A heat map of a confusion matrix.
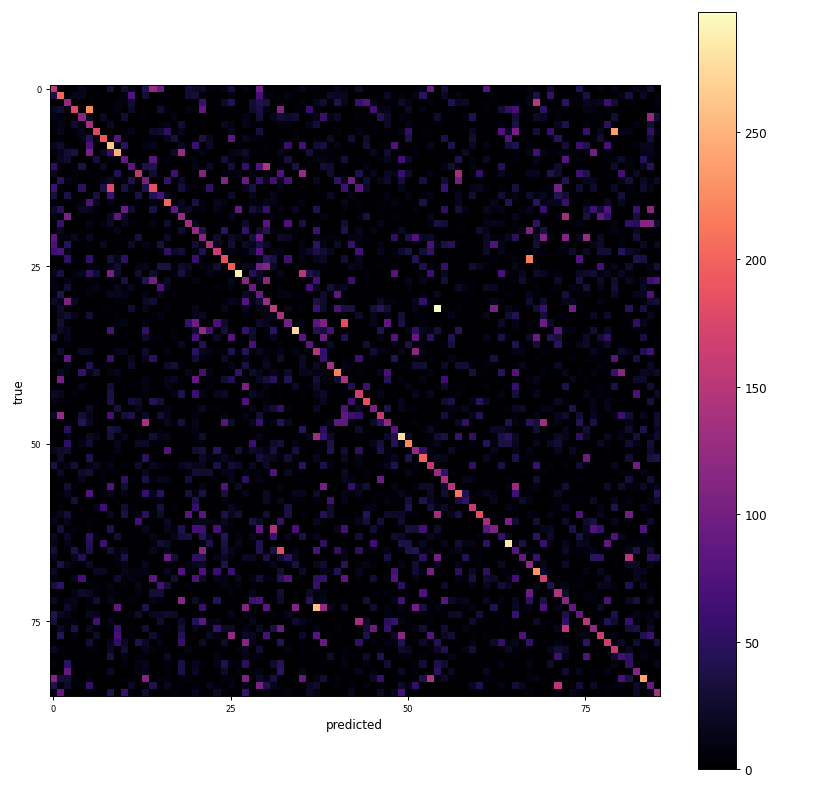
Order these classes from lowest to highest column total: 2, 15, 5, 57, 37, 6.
6, 15, 57, 2, 5, 37
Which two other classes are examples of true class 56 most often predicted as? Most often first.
65, 38
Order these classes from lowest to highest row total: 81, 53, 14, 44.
81, 44, 53, 14
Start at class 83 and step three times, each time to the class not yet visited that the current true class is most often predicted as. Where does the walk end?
2
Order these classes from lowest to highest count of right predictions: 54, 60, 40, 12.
54, 12, 60, 40
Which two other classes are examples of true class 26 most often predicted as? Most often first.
35, 8
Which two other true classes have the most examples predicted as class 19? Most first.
60, 33
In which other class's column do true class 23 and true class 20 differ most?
67
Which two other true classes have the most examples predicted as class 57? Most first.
12, 13
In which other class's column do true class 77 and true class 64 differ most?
25
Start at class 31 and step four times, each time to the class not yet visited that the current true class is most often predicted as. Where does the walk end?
1
